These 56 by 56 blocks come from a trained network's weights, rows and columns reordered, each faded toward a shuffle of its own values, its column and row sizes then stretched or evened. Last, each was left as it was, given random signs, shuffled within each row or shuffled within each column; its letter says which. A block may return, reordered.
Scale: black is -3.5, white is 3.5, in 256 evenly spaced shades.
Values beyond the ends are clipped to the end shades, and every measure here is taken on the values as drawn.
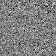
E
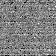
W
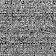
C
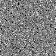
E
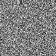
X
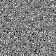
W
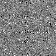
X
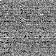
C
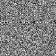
C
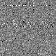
C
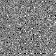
X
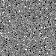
E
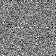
X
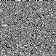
W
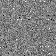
W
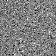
E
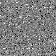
W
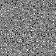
C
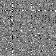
X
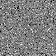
W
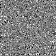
X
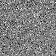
W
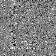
X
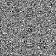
C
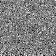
W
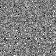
X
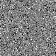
E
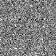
X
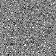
X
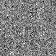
E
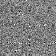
C
